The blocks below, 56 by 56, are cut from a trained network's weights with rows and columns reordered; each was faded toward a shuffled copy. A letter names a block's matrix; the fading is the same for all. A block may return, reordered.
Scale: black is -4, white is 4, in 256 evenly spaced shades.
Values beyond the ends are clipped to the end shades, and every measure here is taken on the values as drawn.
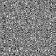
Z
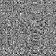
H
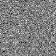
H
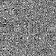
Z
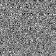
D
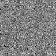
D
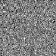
H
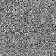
D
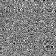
D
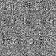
D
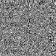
Z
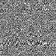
H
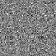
H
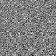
H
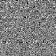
D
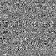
H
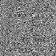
H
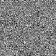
Z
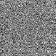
Z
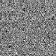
Z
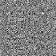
Z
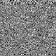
H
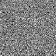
D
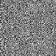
Z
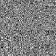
H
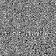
D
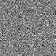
D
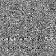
D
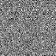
H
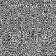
H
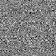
H
